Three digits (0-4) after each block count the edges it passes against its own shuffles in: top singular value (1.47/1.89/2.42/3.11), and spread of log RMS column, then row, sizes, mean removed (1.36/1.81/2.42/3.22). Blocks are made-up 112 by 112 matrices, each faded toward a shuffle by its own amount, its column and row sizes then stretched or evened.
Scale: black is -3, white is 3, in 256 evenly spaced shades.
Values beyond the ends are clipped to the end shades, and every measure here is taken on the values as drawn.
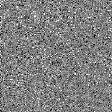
2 2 1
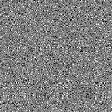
3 0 2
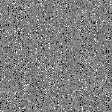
0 3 0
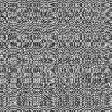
4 2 2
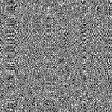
3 2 1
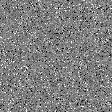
0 0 1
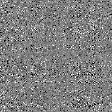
1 3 3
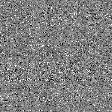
0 1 3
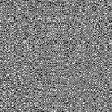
3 2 1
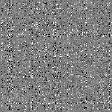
0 4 3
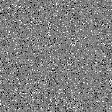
1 1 2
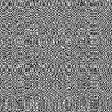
4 1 2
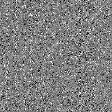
1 3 1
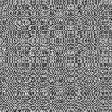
4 2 0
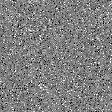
1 1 0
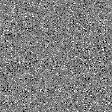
0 2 2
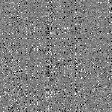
2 3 3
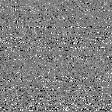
0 0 4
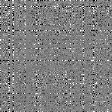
3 4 4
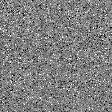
0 1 1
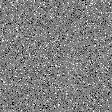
0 1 0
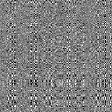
4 4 3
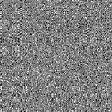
3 2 0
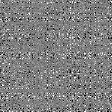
0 4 4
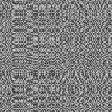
4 1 2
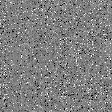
0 2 0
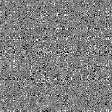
2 3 3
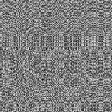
4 1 3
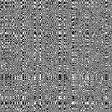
4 4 3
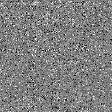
0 2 2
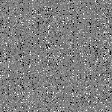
0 3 2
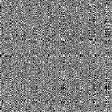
3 4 2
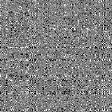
3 3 3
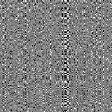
4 4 1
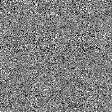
0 2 3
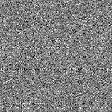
2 0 2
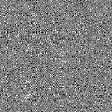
3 2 2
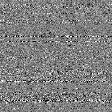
2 0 4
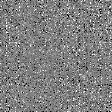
0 3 2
